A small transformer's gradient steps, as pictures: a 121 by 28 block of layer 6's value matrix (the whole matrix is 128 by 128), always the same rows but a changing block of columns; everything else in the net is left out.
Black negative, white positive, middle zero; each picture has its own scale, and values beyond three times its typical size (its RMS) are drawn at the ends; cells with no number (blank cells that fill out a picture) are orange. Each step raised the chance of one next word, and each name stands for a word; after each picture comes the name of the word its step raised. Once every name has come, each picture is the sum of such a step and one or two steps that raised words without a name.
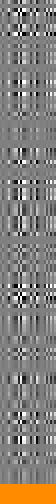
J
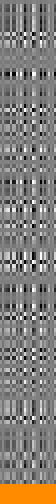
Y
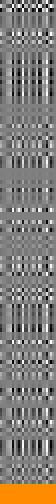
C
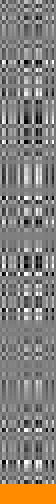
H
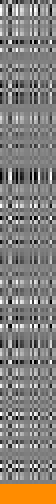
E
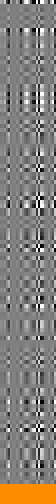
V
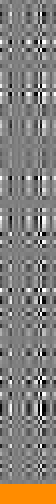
E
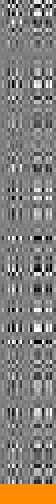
C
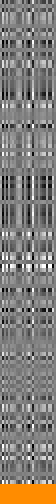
H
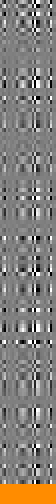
C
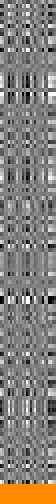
E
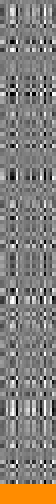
E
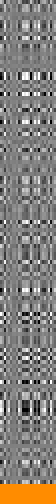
Y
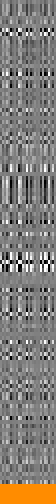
Y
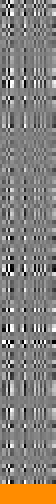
C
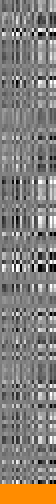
J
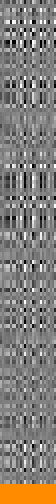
E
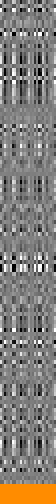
C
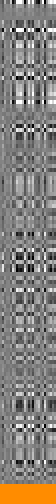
V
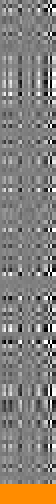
C
